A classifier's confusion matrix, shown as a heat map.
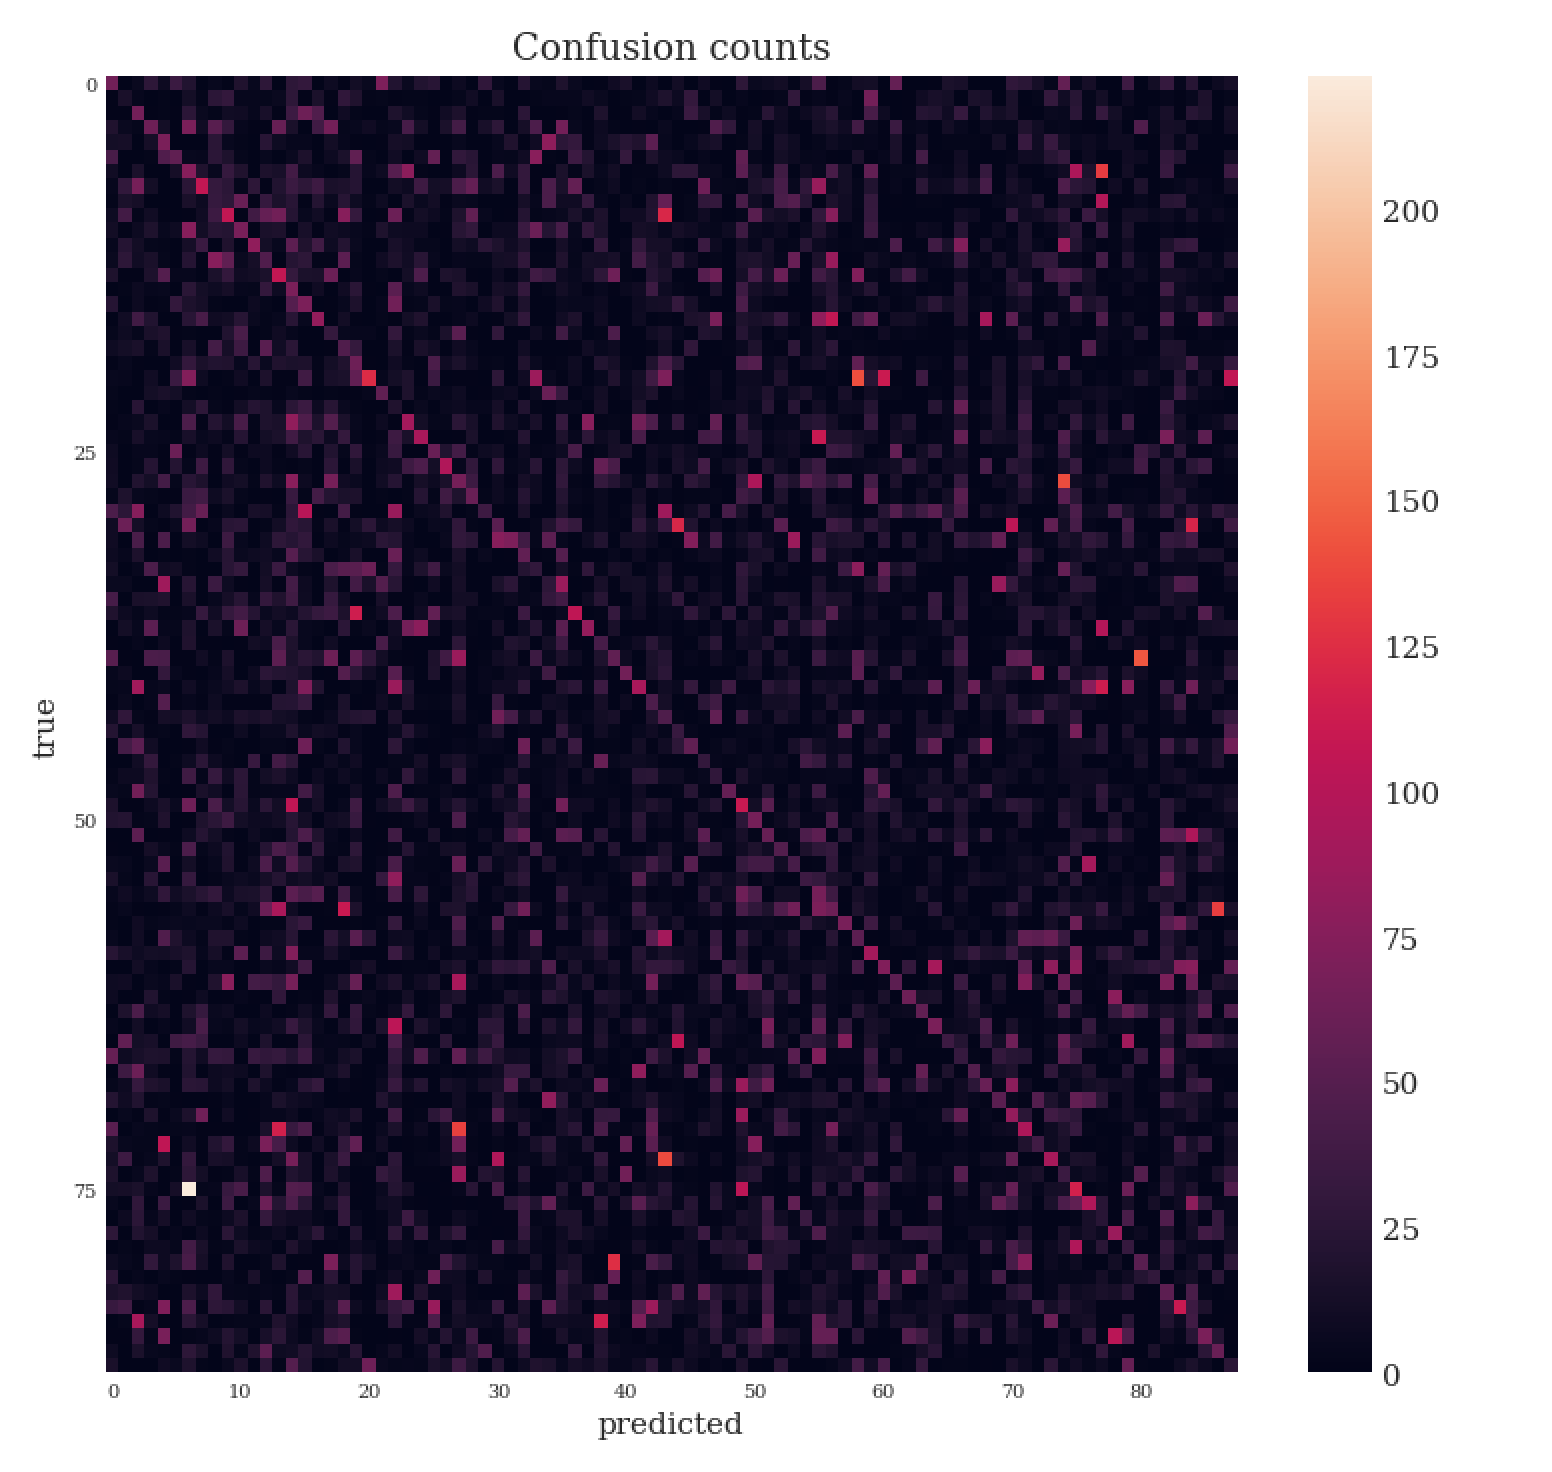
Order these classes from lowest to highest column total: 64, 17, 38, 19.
64, 17, 38, 19
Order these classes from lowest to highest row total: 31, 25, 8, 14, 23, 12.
14, 25, 8, 12, 23, 31
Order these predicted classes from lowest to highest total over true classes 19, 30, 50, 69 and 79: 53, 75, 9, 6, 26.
26, 53, 9, 6, 75
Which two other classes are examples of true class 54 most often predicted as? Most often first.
22, 82
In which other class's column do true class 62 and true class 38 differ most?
78
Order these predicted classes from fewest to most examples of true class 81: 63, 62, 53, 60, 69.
53, 63, 69, 60, 62
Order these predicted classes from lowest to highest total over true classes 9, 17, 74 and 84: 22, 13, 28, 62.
62, 28, 13, 22
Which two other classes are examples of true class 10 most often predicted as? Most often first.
6, 33
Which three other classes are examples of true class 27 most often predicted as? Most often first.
74, 50, 14
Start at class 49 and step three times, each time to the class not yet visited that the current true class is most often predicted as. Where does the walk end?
66
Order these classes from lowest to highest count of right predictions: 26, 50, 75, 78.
50, 78, 26, 75
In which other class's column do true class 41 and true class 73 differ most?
43
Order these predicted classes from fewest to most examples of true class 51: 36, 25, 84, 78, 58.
58, 25, 78, 36, 84
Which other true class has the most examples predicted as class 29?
86
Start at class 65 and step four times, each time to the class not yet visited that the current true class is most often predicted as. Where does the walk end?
77
